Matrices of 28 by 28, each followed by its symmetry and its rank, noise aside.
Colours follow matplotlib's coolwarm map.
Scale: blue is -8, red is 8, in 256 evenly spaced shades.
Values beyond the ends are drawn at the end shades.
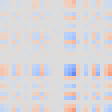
symmetric, rank one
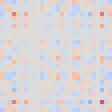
symmetric, rank two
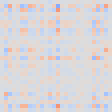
no symmetry, rank two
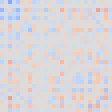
symmetric, rank three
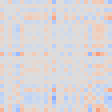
antisymmetric, rank two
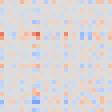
no symmetry, rank two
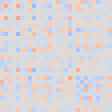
symmetric, rank three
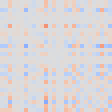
antisymmetric, rank two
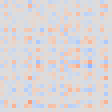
no symmetry, rank three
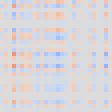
no symmetry, rank one
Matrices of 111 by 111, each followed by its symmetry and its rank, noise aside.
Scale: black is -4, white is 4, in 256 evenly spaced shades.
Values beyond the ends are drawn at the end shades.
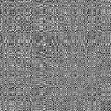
symmetric, rank five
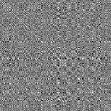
symmetric, rank five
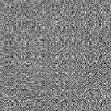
no symmetry, rank six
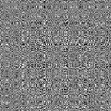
antisymmetric, rank four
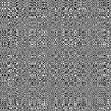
symmetric, rank four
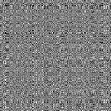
no symmetry, rank four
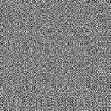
antisymmetric, rank six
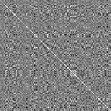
symmetric, rank six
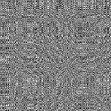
antisymmetric, rank six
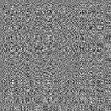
antisymmetric, rank six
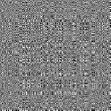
antisymmetric, rank four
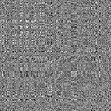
symmetric, rank six
